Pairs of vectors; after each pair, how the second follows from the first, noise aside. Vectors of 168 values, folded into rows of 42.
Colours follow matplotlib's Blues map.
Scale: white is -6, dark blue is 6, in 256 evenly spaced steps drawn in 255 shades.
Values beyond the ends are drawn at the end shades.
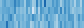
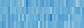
reversed, negated, shrunk.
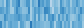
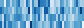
scaled up.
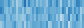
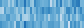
sign-scrambled.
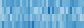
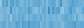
shrunk.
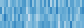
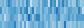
sign-scrambled.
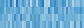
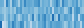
wrapped around.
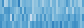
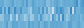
reversed, partly zeroed.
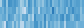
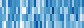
scaled up.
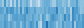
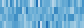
sign-scrambled.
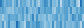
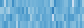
wrapped around, negated, partly zeroed.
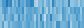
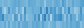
negated, partly zeroed.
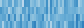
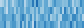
reversed, negated.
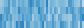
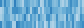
reversed, negated.
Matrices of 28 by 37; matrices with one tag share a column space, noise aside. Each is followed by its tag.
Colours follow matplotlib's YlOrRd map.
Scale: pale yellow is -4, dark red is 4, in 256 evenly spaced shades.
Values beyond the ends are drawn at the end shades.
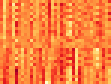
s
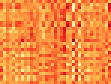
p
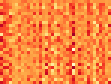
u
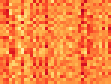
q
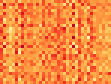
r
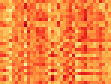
p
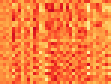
p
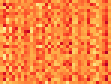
r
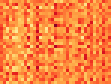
r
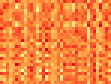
p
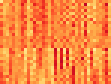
s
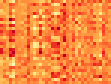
q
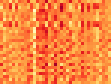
p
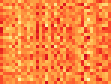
r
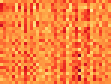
p
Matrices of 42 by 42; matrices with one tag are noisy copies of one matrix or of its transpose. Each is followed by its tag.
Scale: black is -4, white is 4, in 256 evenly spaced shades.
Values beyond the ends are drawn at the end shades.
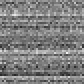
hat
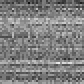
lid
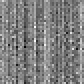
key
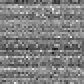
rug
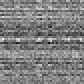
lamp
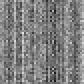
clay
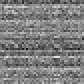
rug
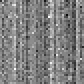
hat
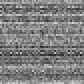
clay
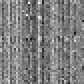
lamp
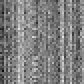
lid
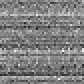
hat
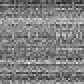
lid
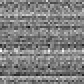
hat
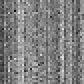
lid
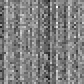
rug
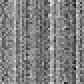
hat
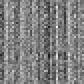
rug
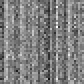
rug
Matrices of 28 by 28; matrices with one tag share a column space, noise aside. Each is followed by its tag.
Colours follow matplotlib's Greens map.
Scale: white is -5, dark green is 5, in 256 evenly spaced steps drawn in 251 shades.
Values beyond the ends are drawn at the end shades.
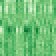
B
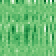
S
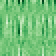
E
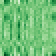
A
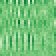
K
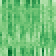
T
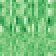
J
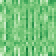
A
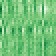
B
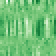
E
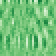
K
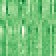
B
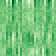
T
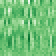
K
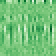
S
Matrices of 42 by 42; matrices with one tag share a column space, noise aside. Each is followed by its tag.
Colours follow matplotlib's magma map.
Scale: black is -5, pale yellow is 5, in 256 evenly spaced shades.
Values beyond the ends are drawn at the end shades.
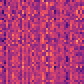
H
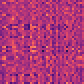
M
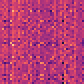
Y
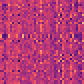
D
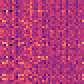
Y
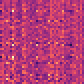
Y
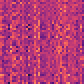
M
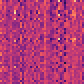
H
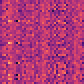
Y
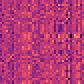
D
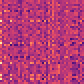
Y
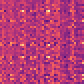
Y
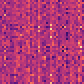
M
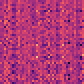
Y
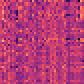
H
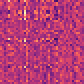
H
